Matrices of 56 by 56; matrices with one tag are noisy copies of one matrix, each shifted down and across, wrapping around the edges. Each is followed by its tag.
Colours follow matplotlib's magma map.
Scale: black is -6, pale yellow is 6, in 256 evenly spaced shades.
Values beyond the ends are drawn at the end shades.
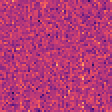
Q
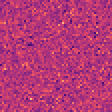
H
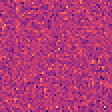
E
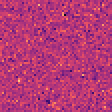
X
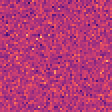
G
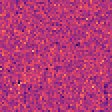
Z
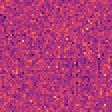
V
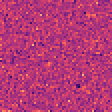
X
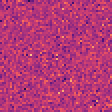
H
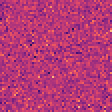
H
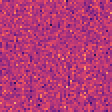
Q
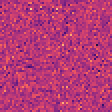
H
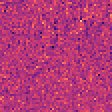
Z
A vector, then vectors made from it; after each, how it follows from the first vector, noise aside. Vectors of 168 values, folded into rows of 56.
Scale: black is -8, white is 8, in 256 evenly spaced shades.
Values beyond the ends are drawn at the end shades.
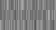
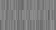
negated, shrunk.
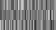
scaled up.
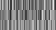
wrapped around, negated, scaled up.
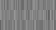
negated, shrunk.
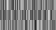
scaled up.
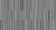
negated, shrunk.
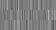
partly zeroed.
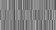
sign-scrambled.
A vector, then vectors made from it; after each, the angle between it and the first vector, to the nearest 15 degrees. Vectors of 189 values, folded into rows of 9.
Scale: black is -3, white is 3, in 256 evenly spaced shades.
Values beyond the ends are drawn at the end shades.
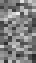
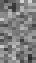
45 degrees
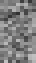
165 degrees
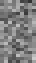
150 degrees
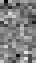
60 degrees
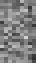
45 degrees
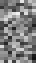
15 degrees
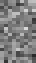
45 degrees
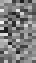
120 degrees
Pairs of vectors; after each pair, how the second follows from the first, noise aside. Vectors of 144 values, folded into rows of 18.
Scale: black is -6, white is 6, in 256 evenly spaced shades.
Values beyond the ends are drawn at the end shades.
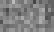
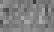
partly zeroed.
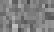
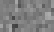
negated, partly zeroed.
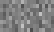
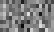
negated, scaled up.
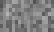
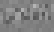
wrapped around, partly zeroed.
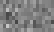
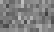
shuffled.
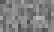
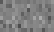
partly zeroed.
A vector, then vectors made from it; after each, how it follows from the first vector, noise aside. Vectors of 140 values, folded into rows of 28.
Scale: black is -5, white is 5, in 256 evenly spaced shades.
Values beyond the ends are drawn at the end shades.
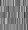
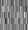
sign-scrambled.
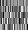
reversed, scaled up.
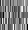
reversed, scaled up.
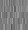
wrapped around, shrunk.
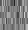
sign-scrambled.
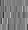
reversed, partly zeroed.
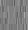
negated, shrunk.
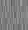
wrapped around, shrunk.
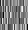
reversed, scaled up.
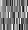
wrapped around, scaled up.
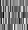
reversed, scaled up.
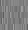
reversed, shrunk.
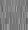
wrapped around, shrunk.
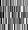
reversed, scaled up.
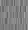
negated, shrunk.
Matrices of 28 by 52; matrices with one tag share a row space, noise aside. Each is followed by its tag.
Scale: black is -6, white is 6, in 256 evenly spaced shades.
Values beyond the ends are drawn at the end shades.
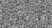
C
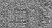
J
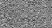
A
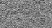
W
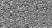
C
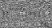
J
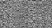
A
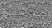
A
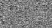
C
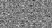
A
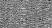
J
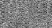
C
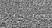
W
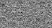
W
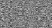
C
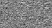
J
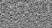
C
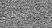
W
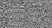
A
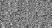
C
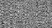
C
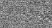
J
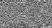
J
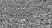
J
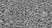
C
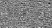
J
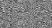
C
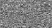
J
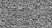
W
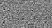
A
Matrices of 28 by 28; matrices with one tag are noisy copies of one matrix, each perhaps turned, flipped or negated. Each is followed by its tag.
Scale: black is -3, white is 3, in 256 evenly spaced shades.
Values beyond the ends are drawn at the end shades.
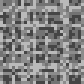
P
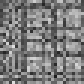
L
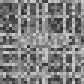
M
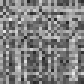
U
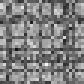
P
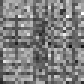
M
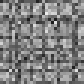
P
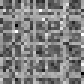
P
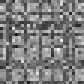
P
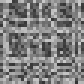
L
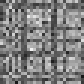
L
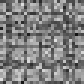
P
